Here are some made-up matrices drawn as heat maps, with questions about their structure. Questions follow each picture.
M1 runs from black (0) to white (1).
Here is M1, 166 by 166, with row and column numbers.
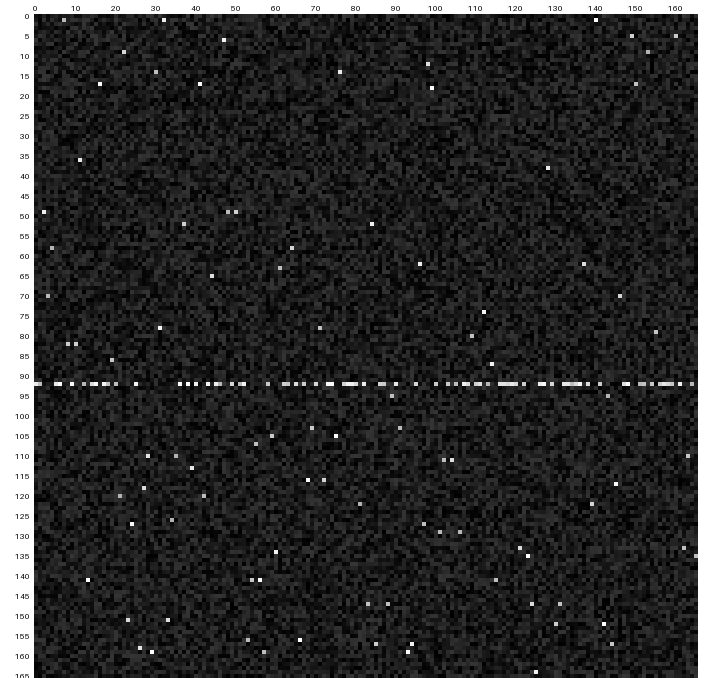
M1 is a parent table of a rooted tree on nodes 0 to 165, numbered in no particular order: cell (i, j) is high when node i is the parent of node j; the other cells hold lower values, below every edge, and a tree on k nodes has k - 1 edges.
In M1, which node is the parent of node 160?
5
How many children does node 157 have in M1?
3
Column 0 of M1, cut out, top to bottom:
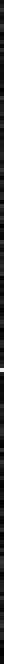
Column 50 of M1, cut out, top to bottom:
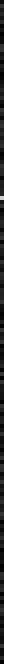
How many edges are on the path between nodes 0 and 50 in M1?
3
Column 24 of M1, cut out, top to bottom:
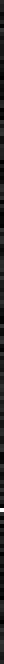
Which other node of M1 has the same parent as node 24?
97
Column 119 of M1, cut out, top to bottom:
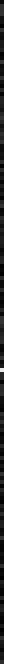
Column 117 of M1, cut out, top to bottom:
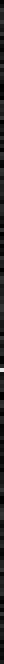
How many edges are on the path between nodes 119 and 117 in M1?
2
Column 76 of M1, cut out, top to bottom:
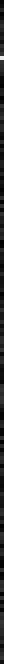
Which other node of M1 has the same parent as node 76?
30
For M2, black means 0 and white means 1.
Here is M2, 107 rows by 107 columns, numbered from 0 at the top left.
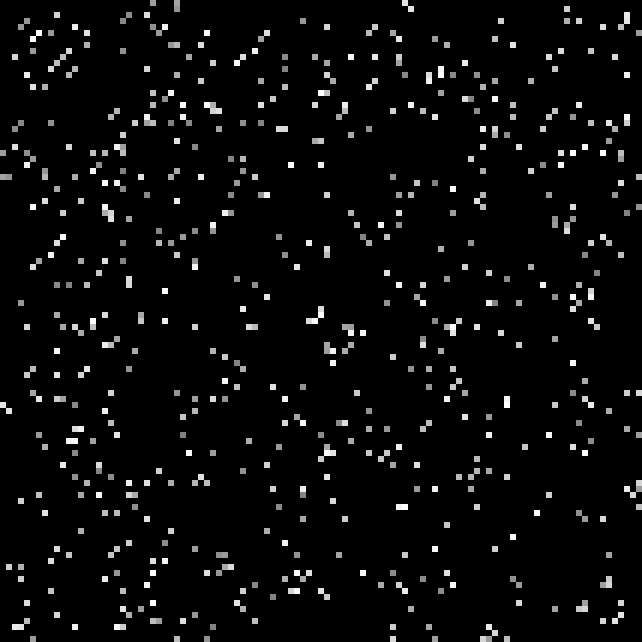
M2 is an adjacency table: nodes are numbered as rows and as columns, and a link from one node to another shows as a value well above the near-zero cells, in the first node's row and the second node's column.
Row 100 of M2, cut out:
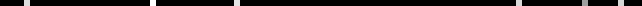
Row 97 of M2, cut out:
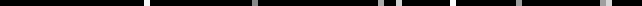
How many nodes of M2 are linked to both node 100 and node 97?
1
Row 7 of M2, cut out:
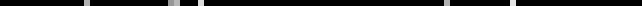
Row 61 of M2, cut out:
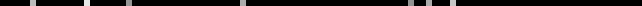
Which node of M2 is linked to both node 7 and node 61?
node 14
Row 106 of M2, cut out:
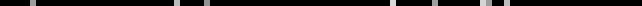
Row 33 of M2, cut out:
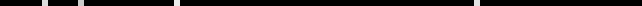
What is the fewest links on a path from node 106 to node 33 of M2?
2
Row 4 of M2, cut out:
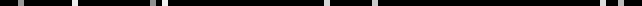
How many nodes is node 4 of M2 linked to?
8
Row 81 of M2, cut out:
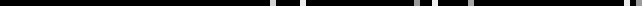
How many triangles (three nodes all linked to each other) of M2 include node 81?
1
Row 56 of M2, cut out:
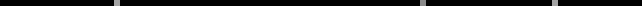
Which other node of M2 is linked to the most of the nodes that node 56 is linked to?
node 18
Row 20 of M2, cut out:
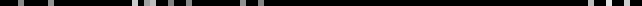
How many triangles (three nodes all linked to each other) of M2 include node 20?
5
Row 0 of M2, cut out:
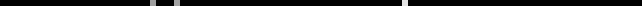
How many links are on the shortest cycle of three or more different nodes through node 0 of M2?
4
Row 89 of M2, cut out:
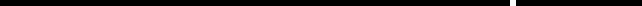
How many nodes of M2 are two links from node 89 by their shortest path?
4
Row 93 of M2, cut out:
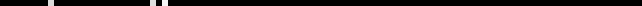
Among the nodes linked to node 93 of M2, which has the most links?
node 25
